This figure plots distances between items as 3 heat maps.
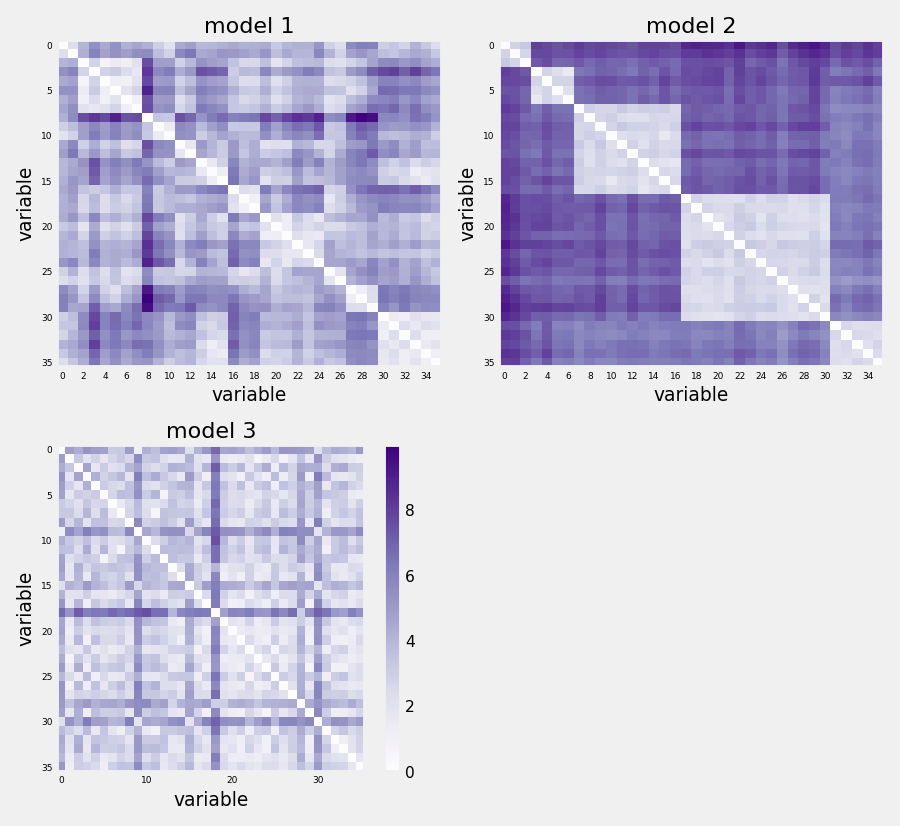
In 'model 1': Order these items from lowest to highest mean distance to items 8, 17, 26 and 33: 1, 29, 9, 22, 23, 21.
9, 1, 21, 23, 22, 29
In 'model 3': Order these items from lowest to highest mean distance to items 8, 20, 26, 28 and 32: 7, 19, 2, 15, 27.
19, 27, 7, 2, 15
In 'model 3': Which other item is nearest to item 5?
12
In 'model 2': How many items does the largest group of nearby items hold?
14
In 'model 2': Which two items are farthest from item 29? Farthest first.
0, 1
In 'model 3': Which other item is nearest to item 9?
0
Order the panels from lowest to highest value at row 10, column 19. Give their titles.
model 3, model 1, model 2
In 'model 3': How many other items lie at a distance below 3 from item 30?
3
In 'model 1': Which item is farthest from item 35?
3
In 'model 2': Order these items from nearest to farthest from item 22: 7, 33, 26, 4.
26, 33, 7, 4
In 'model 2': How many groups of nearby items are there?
5
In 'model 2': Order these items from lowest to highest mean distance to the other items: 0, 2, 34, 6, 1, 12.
12, 34, 6, 2, 1, 0
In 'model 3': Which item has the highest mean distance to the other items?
18
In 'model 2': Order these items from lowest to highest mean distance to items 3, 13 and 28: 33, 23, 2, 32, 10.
10, 23, 32, 33, 2
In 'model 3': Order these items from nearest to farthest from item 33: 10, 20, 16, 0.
20, 16, 10, 0
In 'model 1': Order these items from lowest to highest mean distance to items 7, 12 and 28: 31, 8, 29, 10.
29, 10, 31, 8
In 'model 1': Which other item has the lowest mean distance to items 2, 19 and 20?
21
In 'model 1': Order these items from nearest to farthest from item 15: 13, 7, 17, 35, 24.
35, 13, 24, 17, 7
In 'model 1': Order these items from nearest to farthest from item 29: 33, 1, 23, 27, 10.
27, 23, 1, 33, 10
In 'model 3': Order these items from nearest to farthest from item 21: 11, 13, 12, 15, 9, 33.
33, 13, 12, 11, 15, 9
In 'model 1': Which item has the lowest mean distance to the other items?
20
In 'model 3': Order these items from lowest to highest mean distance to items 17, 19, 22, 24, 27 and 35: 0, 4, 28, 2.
4, 2, 28, 0
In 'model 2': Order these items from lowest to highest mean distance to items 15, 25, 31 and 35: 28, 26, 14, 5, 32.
32, 26, 14, 28, 5
